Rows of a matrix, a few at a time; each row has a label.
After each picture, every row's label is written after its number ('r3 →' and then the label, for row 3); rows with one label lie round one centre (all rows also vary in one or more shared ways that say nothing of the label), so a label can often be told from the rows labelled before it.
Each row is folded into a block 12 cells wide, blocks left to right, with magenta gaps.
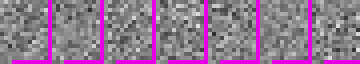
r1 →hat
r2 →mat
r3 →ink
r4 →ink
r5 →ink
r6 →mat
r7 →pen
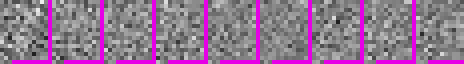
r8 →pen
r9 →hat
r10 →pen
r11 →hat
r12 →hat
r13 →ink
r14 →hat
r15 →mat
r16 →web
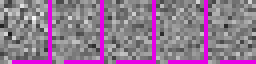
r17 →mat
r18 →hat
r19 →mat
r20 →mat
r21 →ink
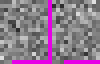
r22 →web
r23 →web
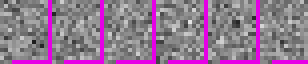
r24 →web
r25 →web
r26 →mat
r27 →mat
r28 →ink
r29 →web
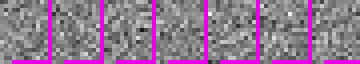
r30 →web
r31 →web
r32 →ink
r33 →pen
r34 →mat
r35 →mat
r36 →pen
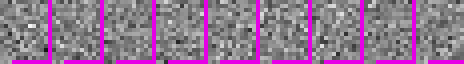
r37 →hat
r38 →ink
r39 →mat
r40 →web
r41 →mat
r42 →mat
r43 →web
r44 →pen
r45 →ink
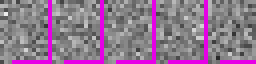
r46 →pen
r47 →hat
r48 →mat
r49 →web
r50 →hat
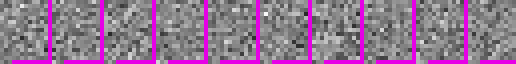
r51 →ink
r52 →hat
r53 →pen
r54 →hat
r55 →hat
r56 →pen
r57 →hat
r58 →hat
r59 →ink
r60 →hat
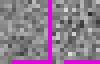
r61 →pen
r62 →ink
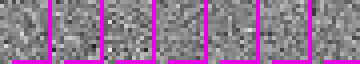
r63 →pen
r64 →hat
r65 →hat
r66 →ink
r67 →hat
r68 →hat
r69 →pen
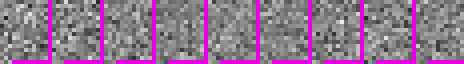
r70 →hat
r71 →hat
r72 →pen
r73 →web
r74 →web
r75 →hat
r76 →web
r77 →mat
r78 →web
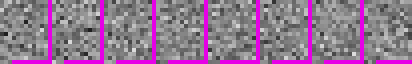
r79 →hat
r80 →ink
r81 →ink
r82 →mat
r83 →hat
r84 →mat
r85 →mat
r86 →hat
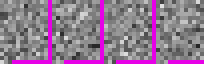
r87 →ink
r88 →pen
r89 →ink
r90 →mat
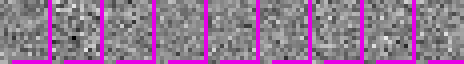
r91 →hat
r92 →ink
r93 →web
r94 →hat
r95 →mat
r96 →pen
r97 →ink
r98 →mat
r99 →web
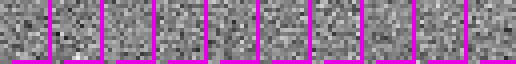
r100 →ink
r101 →web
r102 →pen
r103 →hat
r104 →hat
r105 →web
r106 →hat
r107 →web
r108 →ink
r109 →mat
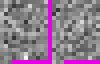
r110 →pen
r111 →web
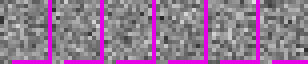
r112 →mat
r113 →mat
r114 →ink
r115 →web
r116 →pen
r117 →pen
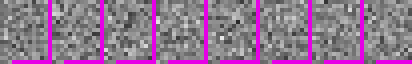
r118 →mat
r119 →hat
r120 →ink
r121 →pen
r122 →web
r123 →mat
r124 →pen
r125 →mat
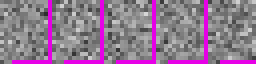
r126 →pen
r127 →mat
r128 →mat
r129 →web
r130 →ink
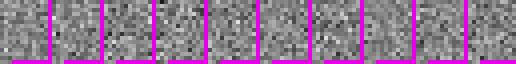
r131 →hat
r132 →pen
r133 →hat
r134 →mat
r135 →web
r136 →hat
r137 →ink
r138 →ink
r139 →web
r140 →ink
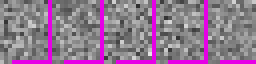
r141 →hat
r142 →mat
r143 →ink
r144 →hat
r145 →mat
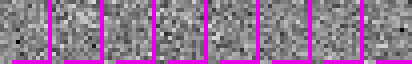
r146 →web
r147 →web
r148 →ink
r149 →mat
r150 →pen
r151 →ink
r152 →pen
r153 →hat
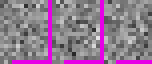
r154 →ink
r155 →mat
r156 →ink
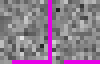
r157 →hat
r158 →hat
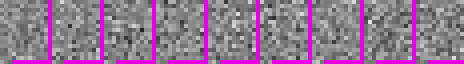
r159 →ink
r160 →hat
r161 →hat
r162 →hat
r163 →web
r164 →mat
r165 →ink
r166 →hat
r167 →pen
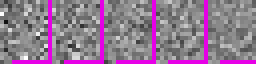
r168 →web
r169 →web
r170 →mat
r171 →hat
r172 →hat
